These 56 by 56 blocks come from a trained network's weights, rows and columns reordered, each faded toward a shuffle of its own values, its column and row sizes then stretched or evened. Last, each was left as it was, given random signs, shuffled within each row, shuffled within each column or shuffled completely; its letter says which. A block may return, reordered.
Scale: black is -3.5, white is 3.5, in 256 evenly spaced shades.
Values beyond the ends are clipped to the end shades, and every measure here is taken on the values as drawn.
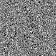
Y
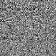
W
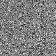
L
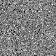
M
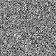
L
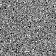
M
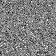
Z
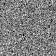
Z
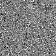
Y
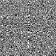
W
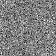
Y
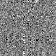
W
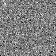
M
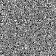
L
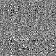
W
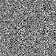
L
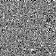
L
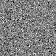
Z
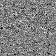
M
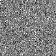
Y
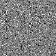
L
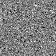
M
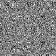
W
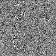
Y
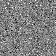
Z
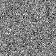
M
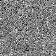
Y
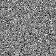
L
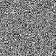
W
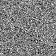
M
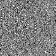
Y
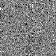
W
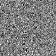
L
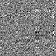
W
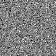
M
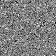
Z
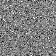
M
